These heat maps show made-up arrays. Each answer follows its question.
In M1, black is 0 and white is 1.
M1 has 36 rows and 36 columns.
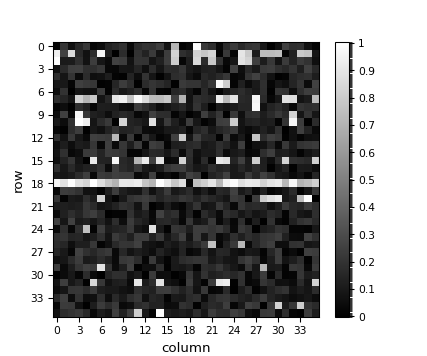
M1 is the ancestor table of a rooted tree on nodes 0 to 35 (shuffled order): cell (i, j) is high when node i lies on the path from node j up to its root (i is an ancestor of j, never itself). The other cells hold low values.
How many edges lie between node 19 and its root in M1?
4
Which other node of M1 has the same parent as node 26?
0
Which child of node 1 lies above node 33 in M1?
20
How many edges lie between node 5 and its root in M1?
4
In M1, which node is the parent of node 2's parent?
18
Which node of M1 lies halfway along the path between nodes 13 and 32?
10
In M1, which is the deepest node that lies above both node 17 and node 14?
15
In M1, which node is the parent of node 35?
31
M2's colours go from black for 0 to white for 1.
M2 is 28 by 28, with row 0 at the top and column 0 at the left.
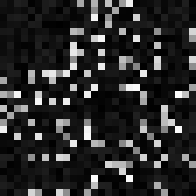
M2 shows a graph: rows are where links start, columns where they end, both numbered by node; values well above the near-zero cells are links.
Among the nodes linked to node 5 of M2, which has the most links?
node 13
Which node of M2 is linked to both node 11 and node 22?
node 4
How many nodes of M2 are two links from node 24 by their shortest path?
7
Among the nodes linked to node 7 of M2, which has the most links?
node 10
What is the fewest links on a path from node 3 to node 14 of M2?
5
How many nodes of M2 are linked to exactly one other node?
3
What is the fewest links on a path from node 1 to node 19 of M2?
3
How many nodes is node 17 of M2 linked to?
8
